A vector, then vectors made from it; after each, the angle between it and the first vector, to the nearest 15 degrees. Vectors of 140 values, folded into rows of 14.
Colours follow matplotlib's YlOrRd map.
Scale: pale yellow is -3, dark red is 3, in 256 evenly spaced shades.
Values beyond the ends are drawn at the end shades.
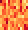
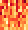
135 degrees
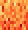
90 degrees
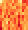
135 degrees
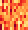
105 degrees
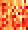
75 degrees
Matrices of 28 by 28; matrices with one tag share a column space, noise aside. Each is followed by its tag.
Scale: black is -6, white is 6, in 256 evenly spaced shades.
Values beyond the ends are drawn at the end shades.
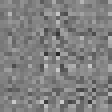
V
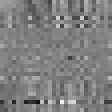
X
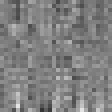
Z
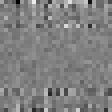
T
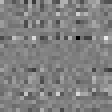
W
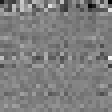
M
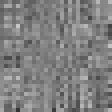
Z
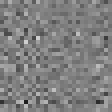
V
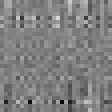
X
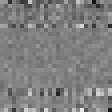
T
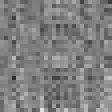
Z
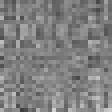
Z
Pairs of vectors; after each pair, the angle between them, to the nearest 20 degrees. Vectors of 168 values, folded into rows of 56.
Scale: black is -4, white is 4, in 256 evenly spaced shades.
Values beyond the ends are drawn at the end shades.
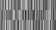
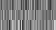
120 degrees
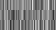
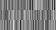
140 degrees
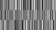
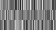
160 degrees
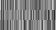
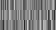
40 degrees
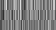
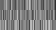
80 degrees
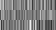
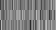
140 degrees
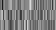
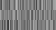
80 degrees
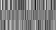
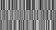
120 degrees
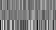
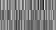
100 degrees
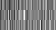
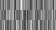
100 degrees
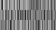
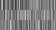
160 degrees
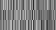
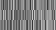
160 degrees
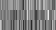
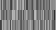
120 degrees
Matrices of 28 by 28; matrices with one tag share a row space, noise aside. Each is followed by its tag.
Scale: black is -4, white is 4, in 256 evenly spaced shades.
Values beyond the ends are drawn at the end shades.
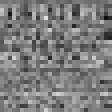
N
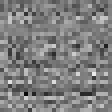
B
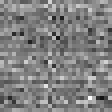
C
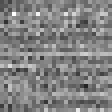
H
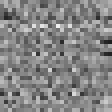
N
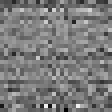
C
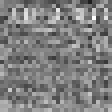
B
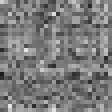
B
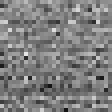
B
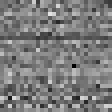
N
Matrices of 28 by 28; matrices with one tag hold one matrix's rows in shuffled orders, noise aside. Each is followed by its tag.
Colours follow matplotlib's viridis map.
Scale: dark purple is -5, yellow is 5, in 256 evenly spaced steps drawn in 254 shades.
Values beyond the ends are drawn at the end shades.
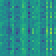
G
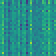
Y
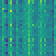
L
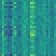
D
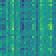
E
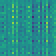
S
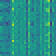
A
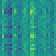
D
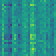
D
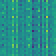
S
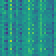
L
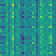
E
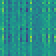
Y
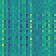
Y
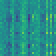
G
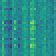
D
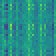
L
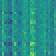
D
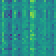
D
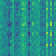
G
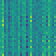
Y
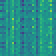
E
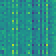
S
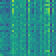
A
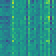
A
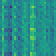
D
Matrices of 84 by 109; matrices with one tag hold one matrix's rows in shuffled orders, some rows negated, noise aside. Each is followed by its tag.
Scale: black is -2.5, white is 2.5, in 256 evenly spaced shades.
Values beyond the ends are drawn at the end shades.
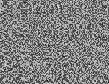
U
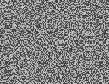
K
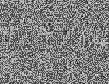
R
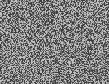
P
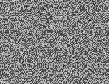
R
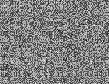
R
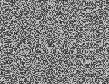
K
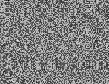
K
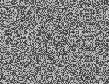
K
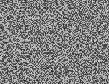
U
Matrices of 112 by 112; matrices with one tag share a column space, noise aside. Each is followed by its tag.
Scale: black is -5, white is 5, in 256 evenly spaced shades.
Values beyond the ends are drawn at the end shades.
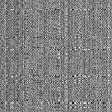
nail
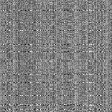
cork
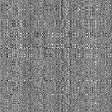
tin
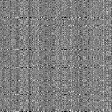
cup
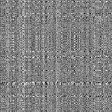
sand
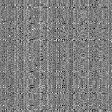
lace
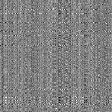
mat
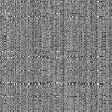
sand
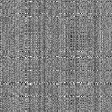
sand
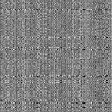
nail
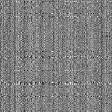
sand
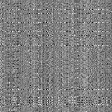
mat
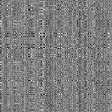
tin
